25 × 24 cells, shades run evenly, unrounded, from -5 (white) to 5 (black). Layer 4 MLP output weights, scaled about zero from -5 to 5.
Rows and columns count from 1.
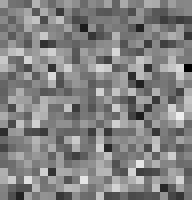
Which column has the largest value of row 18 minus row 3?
8
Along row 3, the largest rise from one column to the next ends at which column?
6
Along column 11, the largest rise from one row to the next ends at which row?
24
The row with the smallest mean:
23
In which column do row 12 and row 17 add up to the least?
13
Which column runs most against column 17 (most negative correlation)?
7
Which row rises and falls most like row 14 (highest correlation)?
16
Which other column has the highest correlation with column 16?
20
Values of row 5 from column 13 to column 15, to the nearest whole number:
2 1 -2
